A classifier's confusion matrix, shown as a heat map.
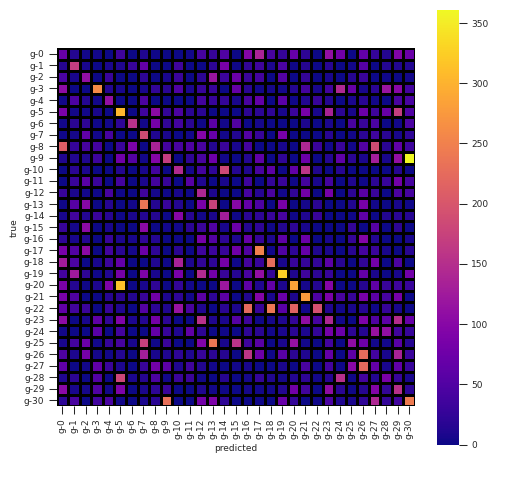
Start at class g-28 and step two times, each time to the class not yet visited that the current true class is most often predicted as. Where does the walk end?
g-29
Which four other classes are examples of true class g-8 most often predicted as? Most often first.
g-0, g-27, g-21, g-6
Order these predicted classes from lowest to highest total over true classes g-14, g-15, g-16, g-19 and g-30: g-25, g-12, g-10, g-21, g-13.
g-25, g-21, g-10, g-13, g-12
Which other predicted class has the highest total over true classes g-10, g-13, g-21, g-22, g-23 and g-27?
g-26
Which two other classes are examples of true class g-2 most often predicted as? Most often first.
g-13, g-15
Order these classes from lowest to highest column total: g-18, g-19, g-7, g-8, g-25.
g-25, g-18, g-8, g-19, g-7
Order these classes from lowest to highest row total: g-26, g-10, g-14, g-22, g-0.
g-14, g-10, g-0, g-26, g-22
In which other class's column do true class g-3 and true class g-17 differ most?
g-24
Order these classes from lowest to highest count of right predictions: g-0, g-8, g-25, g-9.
g-0, g-25, g-8, g-9
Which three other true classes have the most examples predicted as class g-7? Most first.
g-13, g-25, g-26
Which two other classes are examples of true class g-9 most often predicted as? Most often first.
g-30, g-27
